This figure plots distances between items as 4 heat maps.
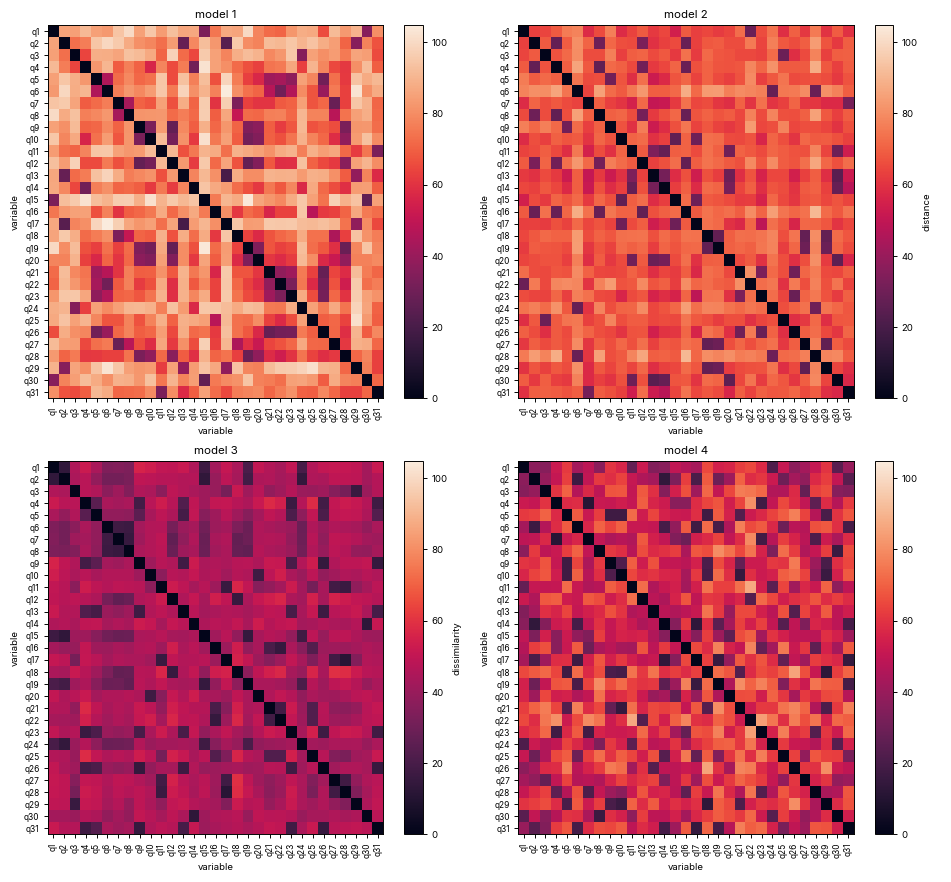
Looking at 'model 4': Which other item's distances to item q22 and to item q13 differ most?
q26
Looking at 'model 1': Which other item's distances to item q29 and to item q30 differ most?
q15
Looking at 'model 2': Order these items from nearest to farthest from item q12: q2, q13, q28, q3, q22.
q2, q13, q3, q22, q28
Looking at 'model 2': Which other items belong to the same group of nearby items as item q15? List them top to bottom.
q10, q17
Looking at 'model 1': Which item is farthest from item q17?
q6
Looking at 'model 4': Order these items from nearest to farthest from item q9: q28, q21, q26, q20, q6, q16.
q21, q28, q16, q20, q6, q26
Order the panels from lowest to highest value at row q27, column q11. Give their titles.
model 3, model 4, model 2, model 1
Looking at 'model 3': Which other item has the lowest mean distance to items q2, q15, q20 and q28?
q24
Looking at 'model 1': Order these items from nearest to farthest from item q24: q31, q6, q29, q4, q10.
q4, q31, q6, q10, q29
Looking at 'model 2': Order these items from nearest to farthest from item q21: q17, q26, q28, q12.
q26, q17, q12, q28
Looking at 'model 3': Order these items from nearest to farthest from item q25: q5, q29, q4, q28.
q28, q29, q5, q4
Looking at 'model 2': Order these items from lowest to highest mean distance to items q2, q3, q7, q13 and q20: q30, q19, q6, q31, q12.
q30, q31, q12, q19, q6
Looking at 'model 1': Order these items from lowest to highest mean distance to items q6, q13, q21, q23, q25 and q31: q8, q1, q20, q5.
q5, q20, q8, q1
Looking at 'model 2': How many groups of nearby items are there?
10
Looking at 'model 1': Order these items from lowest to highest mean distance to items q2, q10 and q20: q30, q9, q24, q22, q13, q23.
q9, q13, q22, q23, q30, q24
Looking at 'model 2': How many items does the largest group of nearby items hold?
5
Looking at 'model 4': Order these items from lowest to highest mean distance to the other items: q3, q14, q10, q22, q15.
q14, q15, q10, q3, q22
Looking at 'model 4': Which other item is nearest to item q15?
q20
